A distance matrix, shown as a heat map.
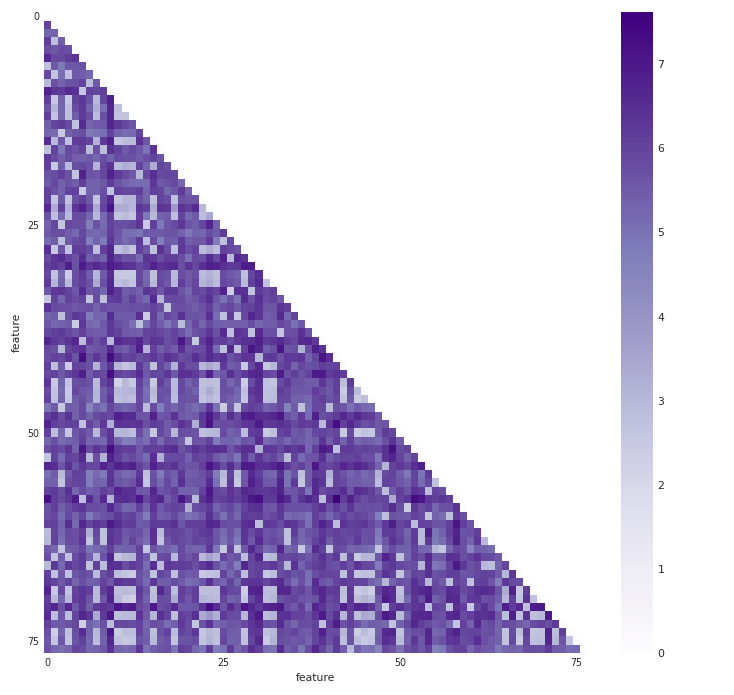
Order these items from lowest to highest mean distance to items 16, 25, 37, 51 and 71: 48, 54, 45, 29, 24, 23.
48, 54, 24, 45, 29, 23
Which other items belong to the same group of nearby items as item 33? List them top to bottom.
26, 29, 38
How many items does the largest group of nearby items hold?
26
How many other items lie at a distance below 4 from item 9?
6
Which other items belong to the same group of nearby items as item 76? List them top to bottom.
43
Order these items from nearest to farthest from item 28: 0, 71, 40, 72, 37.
72, 37, 40, 0, 71
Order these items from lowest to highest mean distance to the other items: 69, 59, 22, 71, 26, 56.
22, 69, 56, 26, 59, 71
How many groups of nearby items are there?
11
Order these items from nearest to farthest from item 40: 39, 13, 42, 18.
18, 42, 39, 13
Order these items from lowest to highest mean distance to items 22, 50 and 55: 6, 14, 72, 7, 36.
7, 72, 14, 36, 6
